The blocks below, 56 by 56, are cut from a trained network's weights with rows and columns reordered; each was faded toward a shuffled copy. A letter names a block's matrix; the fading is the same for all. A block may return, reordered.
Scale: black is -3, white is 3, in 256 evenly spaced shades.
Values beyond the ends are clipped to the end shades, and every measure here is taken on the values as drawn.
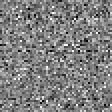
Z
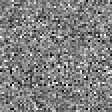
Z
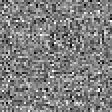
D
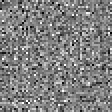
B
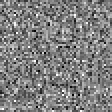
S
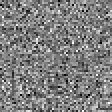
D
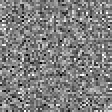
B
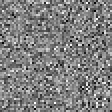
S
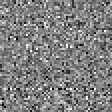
D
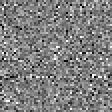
D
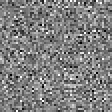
B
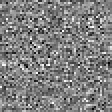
B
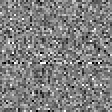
D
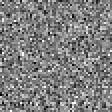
S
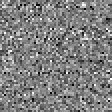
Z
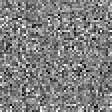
B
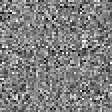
B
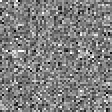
S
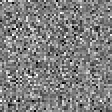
B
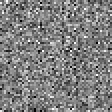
S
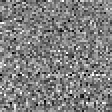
Z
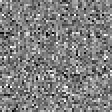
B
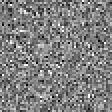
B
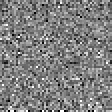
D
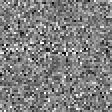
Z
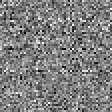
B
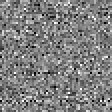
Z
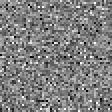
Z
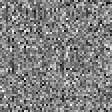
S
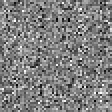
S
